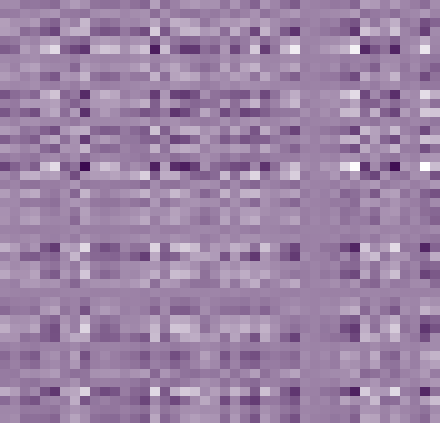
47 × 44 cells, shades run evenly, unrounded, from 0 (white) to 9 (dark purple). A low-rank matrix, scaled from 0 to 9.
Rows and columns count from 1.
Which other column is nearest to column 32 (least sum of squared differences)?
42
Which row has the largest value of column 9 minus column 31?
19
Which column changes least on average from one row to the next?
32
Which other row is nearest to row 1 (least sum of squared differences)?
23
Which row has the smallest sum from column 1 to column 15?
20
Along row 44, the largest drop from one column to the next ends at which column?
37
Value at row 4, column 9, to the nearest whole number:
3
